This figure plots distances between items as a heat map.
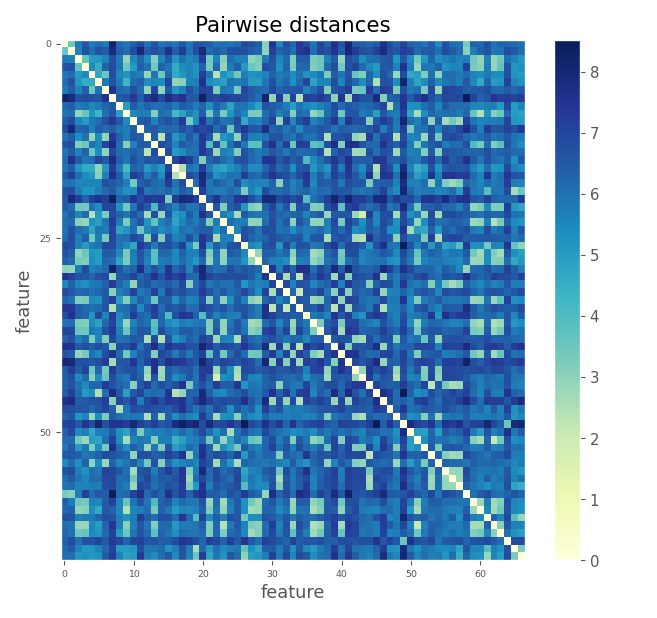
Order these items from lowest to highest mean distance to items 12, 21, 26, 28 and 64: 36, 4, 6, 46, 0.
36, 4, 6, 0, 46
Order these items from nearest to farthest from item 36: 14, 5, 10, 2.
2, 5, 10, 14
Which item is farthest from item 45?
49
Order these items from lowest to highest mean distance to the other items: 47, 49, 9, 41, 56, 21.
9, 21, 56, 47, 41, 49
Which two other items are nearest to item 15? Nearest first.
20, 35
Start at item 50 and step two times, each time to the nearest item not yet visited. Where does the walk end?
11
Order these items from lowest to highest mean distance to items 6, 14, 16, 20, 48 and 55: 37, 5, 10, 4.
4, 5, 10, 37
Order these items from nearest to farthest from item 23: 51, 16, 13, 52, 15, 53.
51, 13, 16, 52, 15, 53
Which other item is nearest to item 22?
43
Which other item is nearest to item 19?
65
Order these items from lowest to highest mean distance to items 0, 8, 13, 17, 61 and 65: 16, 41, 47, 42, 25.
16, 47, 25, 42, 41
